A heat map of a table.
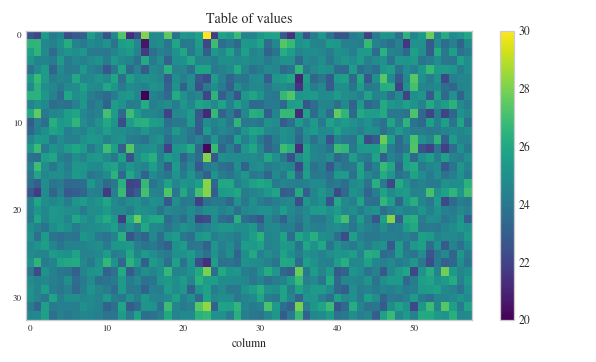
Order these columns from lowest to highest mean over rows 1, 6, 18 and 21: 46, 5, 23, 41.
23, 5, 41, 46
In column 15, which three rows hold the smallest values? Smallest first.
7, 1, 2
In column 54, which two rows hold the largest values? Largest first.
27, 31
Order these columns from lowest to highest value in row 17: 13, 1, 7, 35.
13, 1, 7, 35
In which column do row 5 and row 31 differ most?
35
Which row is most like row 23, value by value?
29
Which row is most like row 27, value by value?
31
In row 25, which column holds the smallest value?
52
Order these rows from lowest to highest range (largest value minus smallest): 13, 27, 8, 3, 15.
3, 8, 15, 27, 13
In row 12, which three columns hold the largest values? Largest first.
46, 50, 53
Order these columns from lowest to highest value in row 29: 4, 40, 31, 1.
40, 4, 1, 31
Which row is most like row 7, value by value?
1
